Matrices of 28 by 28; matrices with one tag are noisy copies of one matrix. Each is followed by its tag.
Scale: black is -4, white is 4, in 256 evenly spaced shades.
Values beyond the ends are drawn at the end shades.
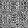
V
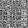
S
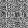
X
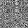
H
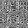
V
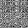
H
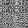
H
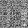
S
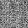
V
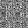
X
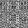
V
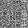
S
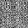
V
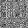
X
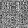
V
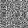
X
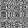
X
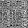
S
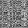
S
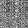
H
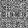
X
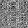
V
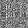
X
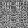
V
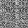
H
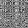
H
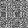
X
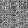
V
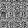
X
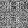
V
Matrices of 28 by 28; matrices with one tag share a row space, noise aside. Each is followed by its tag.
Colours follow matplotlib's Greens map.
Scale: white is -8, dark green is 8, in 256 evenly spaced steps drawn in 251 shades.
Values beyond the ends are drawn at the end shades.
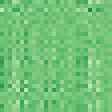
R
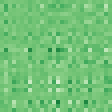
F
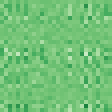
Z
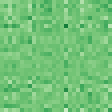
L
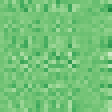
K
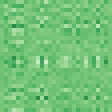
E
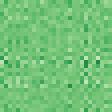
Z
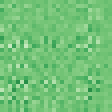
R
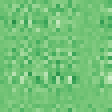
K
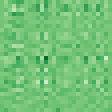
E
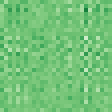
Z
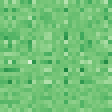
L
